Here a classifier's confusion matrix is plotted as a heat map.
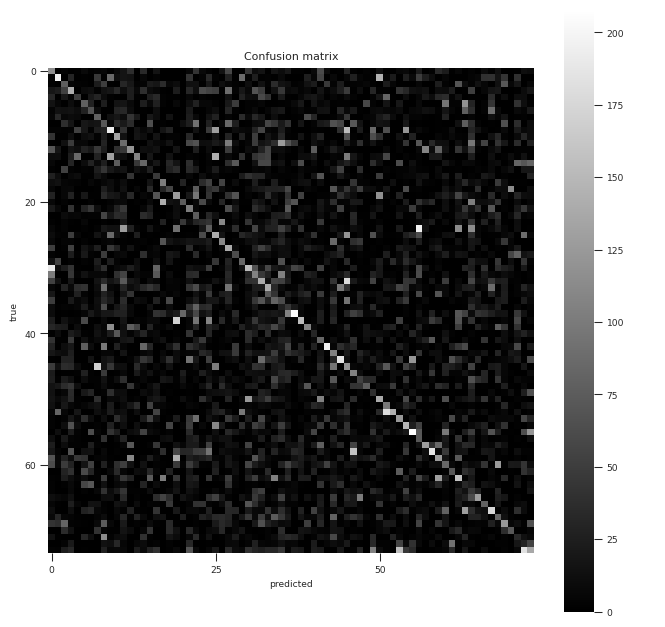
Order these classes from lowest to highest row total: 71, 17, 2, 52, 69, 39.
17, 71, 2, 52, 69, 39
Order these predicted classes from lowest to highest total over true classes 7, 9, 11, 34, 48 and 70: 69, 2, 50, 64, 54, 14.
14, 50, 2, 69, 64, 54
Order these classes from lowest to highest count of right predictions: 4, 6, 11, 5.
4, 6, 5, 11
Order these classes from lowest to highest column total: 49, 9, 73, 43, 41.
49, 73, 9, 41, 43
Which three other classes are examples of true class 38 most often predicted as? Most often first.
19, 24, 22
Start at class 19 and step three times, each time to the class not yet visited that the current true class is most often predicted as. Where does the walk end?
0
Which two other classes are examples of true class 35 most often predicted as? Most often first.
45, 34
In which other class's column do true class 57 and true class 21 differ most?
59
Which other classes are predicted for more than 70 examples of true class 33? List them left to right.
8, 27, 44, 67
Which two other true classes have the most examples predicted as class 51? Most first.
52, 4
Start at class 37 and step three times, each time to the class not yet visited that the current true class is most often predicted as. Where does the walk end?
8
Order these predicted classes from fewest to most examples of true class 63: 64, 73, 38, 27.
38, 73, 64, 27
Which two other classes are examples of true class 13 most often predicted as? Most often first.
25, 9
